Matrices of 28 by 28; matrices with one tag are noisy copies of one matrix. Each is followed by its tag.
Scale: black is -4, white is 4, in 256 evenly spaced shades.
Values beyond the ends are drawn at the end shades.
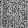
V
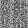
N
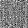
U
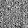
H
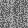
N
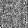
H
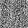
N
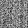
H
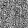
N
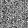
V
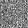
V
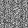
H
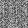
U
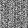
U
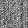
H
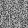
H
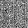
V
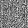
V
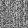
H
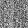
N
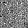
V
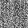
N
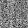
N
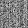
H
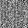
U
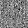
N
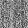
N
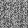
H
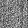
H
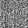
U
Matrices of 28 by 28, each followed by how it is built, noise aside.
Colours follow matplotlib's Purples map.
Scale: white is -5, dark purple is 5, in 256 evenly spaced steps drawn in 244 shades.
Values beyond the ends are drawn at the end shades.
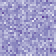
noise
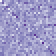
diagonal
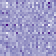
low rank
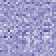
low rank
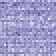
blocks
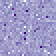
sparse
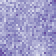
smooth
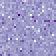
sparse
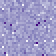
sparse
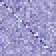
diagonal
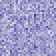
noise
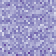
repeating rows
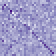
diagonal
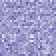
blocks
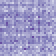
blocks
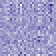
low rank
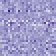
low rank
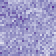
smooth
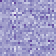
low rank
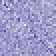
diagonal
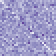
diagonal
